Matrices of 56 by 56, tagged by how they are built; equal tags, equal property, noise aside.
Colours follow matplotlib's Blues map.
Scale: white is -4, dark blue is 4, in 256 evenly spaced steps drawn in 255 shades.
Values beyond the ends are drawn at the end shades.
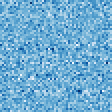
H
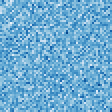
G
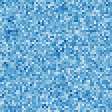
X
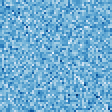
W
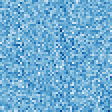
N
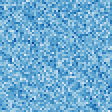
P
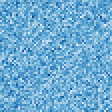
G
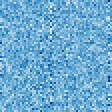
N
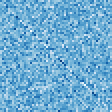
W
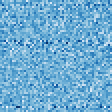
H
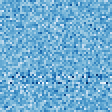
H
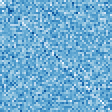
W
